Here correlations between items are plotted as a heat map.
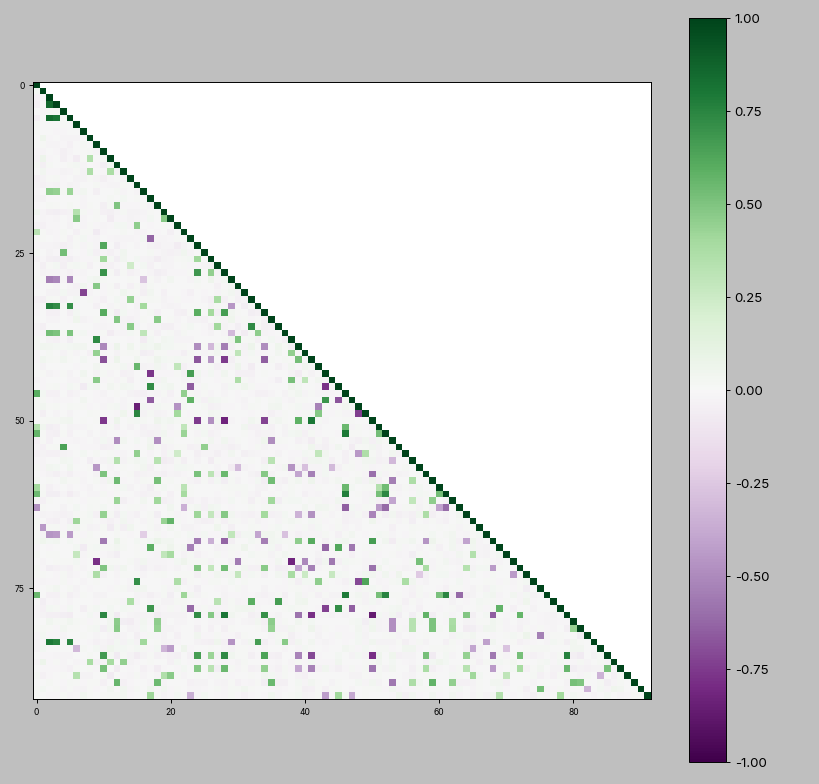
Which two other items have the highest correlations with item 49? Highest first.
15, 74
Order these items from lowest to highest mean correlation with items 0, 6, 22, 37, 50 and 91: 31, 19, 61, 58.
58, 31, 19, 61
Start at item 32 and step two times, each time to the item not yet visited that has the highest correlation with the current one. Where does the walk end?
77
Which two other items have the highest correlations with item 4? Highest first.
54, 25
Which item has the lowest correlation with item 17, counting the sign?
43
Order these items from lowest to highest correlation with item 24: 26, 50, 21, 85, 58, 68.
50, 68, 21, 26, 58, 85
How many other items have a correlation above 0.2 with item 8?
3
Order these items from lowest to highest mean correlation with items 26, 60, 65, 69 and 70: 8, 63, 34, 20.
63, 8, 34, 20
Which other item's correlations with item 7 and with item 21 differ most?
31
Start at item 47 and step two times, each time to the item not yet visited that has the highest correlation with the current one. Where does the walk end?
23
